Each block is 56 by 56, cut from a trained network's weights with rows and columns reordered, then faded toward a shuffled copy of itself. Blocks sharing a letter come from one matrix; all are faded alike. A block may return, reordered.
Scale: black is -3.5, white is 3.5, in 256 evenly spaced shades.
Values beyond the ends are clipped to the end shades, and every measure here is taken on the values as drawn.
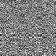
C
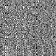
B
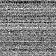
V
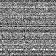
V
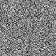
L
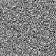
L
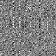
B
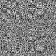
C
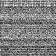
V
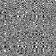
B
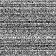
V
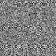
C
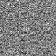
L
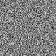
L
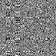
B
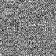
L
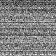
V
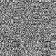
C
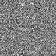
L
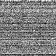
V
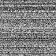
V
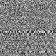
C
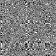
B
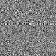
C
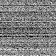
V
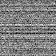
V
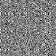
B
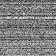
V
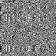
B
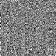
B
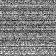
V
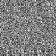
L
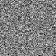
L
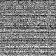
V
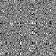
B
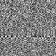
C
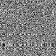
C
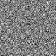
L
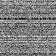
V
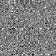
B
